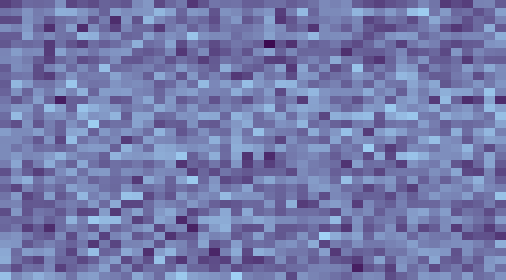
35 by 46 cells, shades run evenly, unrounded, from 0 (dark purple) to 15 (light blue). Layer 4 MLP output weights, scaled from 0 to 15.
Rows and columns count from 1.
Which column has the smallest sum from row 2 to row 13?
5
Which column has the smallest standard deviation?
44
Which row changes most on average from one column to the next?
13
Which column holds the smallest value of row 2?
26
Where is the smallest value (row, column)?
6, 25
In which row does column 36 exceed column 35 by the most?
15
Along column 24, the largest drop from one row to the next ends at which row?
33
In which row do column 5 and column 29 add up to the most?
14
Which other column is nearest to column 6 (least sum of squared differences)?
28
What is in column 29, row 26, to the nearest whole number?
5
